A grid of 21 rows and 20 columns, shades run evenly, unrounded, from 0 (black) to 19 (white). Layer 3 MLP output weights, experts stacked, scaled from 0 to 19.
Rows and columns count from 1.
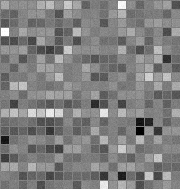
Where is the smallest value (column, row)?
16, 15
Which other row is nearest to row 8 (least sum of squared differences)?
11
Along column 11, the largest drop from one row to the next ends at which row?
12
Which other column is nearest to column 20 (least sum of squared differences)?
13
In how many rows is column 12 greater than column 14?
9
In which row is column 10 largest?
8
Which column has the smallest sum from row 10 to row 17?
1
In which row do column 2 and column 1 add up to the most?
4
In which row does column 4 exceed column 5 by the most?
21
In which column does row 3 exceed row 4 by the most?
19
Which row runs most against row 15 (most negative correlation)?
7
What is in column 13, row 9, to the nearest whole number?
10
